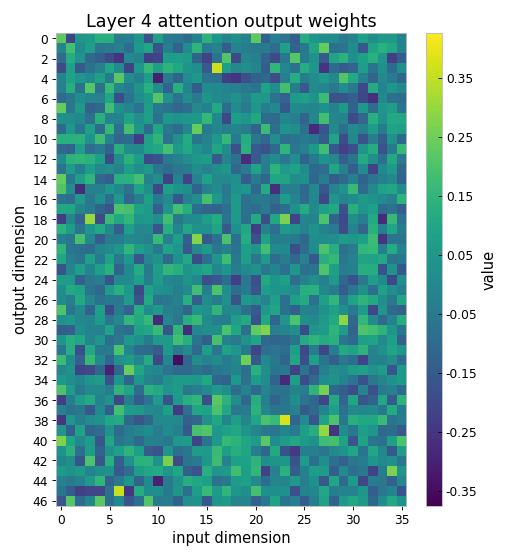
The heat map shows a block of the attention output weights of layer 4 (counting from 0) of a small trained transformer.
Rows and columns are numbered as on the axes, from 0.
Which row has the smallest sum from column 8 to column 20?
4
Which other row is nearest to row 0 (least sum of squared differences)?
7
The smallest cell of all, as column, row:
12, 32
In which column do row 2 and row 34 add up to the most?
24
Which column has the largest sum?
16
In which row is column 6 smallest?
2
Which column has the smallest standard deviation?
26
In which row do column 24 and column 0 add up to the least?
18
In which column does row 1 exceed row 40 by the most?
14
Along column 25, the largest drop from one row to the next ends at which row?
31
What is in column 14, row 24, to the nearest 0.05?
0
